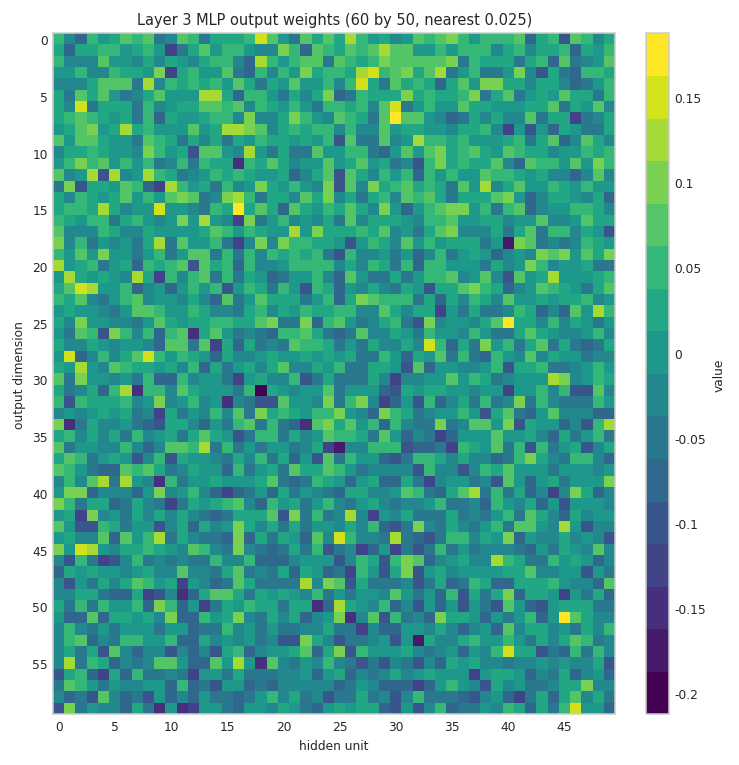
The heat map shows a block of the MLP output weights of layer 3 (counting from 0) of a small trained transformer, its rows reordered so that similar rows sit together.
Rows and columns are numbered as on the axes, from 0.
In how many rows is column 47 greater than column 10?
25
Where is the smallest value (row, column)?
31, 18
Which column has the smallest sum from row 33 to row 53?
32
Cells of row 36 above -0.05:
33
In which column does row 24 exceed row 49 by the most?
8
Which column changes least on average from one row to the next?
37
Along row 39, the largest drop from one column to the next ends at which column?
5
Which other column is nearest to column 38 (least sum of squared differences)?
43
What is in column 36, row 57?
0
